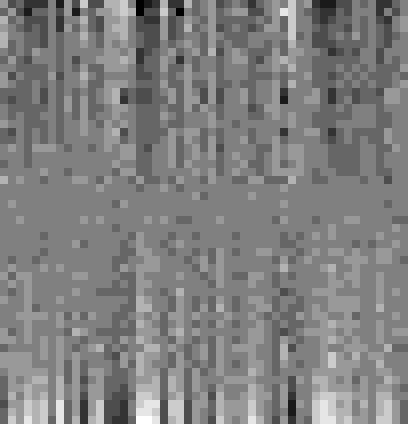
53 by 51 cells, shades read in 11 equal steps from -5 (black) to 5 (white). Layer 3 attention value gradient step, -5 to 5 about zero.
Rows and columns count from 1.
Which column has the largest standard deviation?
18
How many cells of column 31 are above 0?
12
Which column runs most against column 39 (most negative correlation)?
2
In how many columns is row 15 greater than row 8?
13
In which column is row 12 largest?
15
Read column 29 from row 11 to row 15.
-1 0 0 0 0
